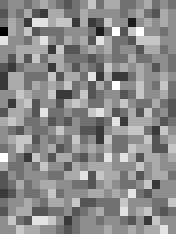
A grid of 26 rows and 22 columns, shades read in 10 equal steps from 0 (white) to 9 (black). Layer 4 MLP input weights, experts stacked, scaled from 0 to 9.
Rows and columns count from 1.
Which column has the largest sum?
1
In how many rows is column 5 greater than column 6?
11
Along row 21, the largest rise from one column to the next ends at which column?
20
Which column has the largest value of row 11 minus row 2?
8
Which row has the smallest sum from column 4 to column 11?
3
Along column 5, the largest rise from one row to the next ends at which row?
4
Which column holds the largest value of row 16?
13
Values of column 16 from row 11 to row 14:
6 2 5 7
